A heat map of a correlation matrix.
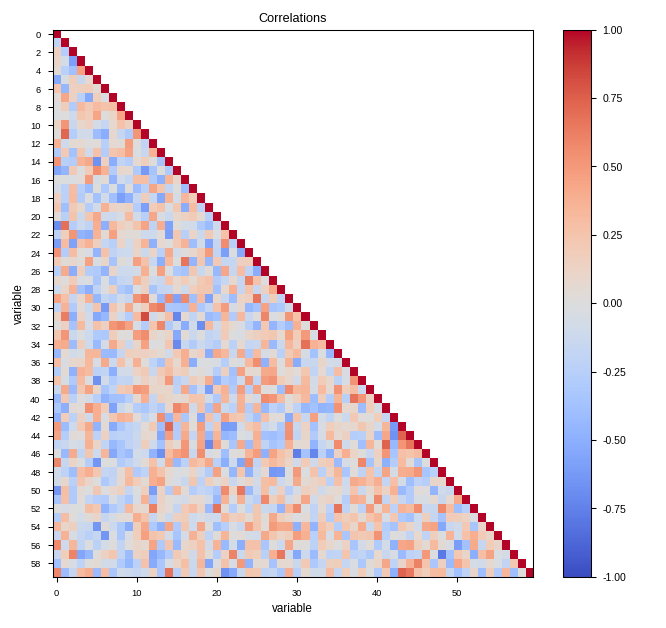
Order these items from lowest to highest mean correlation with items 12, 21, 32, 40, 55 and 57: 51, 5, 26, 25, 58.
25, 58, 5, 51, 26
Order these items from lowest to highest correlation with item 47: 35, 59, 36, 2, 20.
35, 20, 36, 2, 59
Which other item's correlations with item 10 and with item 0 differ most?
21
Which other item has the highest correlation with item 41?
45
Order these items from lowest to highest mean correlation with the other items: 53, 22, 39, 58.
22, 58, 53, 39
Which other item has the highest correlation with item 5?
15
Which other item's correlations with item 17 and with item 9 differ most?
8
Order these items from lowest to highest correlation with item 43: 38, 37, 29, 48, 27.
27, 37, 38, 48, 29
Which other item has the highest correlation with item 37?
40
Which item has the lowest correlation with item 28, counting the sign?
48
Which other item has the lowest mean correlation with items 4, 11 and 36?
17
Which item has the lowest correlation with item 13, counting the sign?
46
